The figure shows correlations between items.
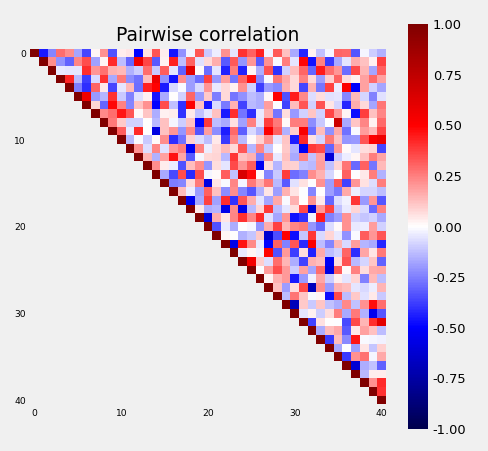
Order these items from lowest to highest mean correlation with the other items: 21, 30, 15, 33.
30, 21, 15, 33
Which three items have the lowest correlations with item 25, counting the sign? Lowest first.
34, 7, 16
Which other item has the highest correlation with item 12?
1
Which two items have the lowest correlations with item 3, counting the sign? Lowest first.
16, 6
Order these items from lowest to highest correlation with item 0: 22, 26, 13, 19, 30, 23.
30, 23, 13, 22, 19, 26
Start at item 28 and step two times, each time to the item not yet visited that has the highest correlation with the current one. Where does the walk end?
6
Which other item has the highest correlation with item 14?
24
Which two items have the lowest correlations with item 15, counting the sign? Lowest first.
20, 4
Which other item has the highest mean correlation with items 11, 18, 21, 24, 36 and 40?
29
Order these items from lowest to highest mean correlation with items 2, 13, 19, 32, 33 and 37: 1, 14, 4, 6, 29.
4, 29, 1, 14, 6
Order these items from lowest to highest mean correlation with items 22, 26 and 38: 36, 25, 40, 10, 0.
36, 40, 10, 25, 0
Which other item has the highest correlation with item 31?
40
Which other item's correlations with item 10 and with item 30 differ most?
39
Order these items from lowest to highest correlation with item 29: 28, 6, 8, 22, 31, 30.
30, 6, 22, 28, 8, 31
